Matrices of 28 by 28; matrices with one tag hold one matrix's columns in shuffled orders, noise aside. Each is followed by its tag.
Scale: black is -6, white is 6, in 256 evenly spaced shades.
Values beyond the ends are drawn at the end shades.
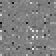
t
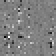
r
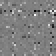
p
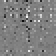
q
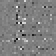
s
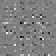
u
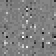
r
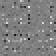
s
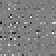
u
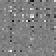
q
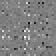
t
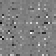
u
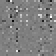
q
